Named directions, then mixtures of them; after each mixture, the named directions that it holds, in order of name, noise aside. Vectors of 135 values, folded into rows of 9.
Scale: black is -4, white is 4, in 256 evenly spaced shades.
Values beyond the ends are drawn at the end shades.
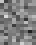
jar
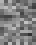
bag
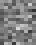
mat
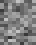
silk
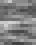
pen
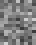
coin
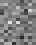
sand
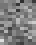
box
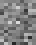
sand.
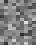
bag, jar, silk.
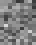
bag, jar, silk.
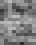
pen, silk.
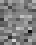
jar, mat, silk.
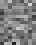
mat, sand.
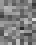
bag, coin.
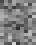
bag, mat.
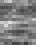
pen.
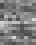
coin, jar, pen.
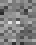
pen, sand, silk.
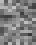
bag.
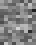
mat.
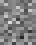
jar, sand.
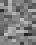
bag, silk.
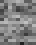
pen, silk.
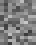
jar, sand, silk.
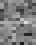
bag, pen, silk.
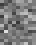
coin, jar, sand.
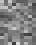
bag, mat.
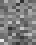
bag, box, sand.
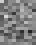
box, jar, mat.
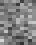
box.
